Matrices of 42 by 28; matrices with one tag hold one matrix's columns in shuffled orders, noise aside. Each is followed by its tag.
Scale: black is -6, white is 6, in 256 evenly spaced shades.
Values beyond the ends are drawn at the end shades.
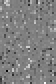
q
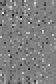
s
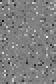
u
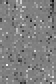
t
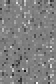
q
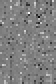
s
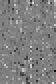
q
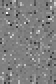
s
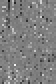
t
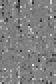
t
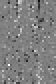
t
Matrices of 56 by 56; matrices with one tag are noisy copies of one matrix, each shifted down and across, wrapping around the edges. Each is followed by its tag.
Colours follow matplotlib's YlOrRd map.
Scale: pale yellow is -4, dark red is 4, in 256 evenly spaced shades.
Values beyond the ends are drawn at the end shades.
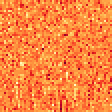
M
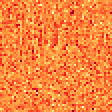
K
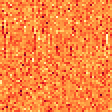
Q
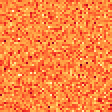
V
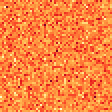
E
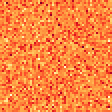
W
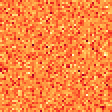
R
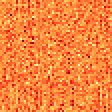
K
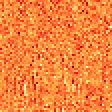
Q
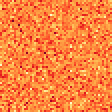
W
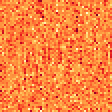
K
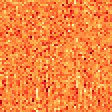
Q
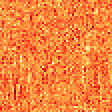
M
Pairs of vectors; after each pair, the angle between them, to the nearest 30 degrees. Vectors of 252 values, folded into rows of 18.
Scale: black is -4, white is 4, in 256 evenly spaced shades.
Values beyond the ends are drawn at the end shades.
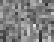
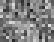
60 degrees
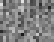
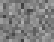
90 degrees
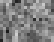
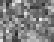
150 degrees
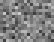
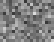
150 degrees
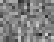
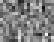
30 degrees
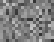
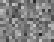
30 degrees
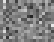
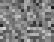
90 degrees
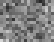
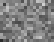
150 degrees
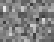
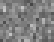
30 degrees
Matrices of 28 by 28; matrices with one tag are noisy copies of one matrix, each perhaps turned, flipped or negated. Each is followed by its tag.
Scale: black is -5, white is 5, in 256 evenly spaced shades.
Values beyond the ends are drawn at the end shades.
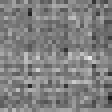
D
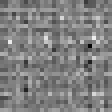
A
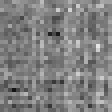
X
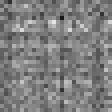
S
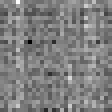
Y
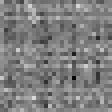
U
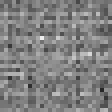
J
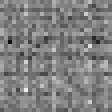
A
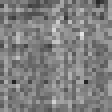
D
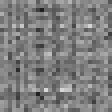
A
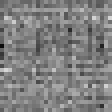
Y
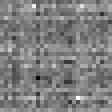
U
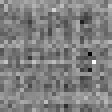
S
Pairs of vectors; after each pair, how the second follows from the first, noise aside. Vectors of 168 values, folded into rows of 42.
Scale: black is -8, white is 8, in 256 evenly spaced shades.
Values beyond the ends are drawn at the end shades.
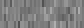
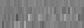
wrapped around, partly zeroed.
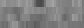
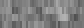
wrapped around, negated.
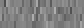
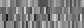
wrapped around, negated, scaled up.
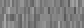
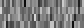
reversed, negated, scaled up.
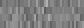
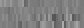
wrapped around, partly zeroed.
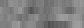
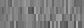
sign-scrambled.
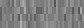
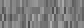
reversed.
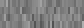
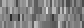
wrapped around, negated, scaled up.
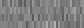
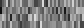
wrapped around, negated, scaled up.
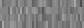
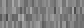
wrapped around, negated.
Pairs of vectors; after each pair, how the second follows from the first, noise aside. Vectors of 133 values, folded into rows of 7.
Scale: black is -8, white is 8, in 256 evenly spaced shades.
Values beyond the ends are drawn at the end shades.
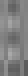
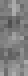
negated.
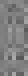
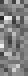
reversed, negated, scaled up.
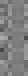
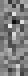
wrapped around, negated, scaled up.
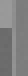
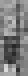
wrapped around, negated, scaled up.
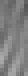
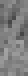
wrapped around, negated.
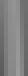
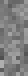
sign-scrambled.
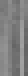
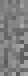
sign-scrambled.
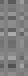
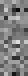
reversed, scaled up.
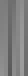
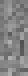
sign-scrambled.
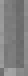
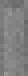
reversed, negated, shrunk.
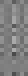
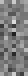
reversed, negated, scaled up.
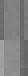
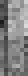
reversed, scaled up.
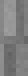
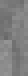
wrapped around, shrunk.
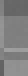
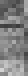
reversed, negated, scaled up.
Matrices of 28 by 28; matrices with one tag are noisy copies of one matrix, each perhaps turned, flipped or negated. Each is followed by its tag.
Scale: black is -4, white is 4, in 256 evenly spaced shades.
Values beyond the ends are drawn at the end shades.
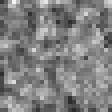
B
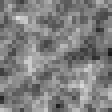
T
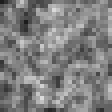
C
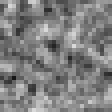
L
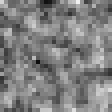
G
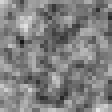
C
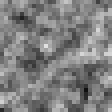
T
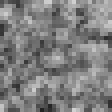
G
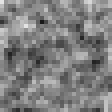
C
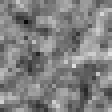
T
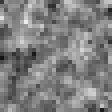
T
